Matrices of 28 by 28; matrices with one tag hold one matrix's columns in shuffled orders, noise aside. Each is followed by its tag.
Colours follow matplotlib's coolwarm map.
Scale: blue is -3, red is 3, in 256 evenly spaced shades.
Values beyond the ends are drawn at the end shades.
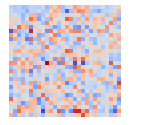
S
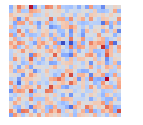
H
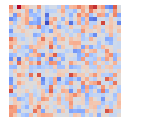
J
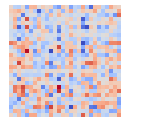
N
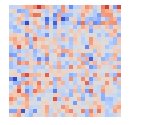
J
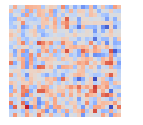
N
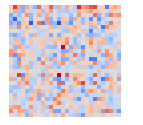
J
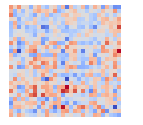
N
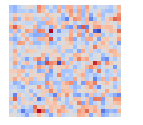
S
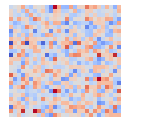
H
